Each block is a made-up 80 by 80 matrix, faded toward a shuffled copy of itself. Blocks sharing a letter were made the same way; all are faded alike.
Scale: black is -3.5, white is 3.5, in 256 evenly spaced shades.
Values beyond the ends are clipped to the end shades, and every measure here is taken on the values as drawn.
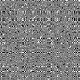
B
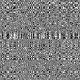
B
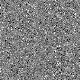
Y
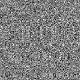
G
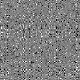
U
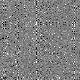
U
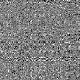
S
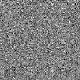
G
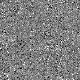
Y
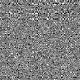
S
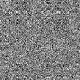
G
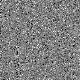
Y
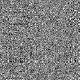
G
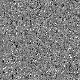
Y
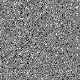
Y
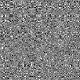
S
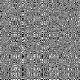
B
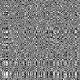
B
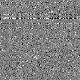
S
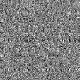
G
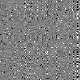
U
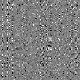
U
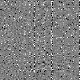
U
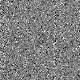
Y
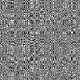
B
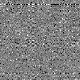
S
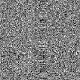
G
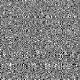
S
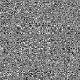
S
